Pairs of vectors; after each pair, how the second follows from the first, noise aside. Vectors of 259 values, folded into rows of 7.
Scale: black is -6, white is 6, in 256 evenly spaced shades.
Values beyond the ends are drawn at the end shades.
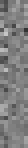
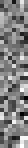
reversed, negated, scaled up.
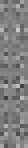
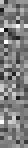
wrapped around, scaled up.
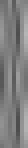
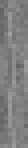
reversed, negated, shrunk.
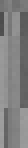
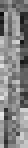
scaled up.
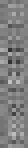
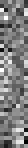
wrapped around, scaled up.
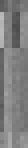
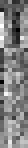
scaled up.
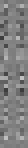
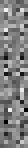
reversed, scaled up.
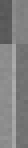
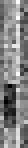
wrapped around, scaled up.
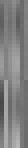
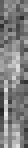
scaled up.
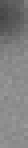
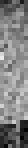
wrapped around, scaled up.
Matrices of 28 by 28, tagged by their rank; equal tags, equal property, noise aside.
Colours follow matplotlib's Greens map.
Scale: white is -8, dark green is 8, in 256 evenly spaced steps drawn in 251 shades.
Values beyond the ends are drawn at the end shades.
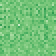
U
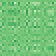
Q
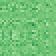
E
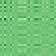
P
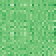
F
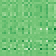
Q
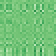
P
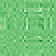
F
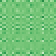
P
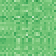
F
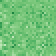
E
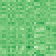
F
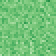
U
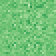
U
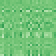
Q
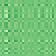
P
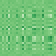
P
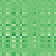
P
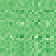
F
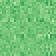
E
